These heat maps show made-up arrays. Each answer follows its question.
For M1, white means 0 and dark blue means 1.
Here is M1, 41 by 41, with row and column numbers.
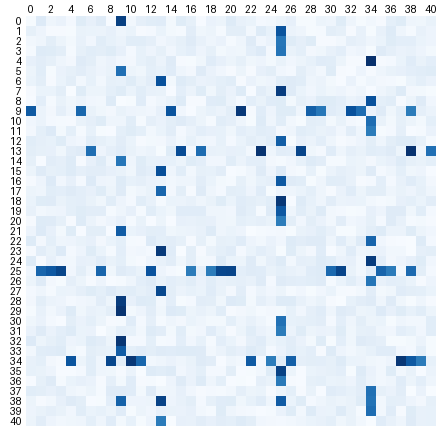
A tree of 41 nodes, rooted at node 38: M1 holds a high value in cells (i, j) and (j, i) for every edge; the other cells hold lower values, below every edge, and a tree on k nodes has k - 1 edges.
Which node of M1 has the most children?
25
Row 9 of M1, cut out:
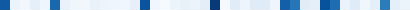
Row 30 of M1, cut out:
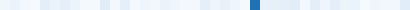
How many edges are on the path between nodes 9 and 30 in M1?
3
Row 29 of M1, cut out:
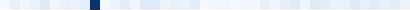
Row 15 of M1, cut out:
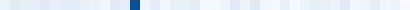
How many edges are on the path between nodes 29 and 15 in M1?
4
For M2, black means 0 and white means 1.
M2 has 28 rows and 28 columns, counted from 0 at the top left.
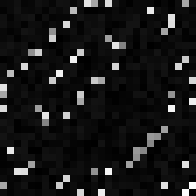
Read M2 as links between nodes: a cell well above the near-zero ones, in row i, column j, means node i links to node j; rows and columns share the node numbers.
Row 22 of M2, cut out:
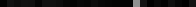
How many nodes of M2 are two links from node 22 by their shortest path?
1
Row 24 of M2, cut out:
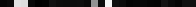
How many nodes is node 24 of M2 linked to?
4
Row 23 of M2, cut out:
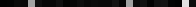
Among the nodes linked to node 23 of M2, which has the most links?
node 26
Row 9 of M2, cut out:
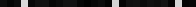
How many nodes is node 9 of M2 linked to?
3
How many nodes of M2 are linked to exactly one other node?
7
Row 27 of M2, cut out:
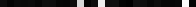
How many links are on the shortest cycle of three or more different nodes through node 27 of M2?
3
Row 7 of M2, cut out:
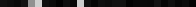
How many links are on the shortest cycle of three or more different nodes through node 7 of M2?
6
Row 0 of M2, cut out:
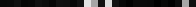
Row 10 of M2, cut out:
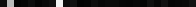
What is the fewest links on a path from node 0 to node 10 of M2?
3
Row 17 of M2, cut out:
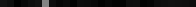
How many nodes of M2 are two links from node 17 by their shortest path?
1
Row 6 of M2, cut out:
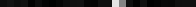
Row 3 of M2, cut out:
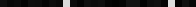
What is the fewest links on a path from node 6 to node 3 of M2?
3
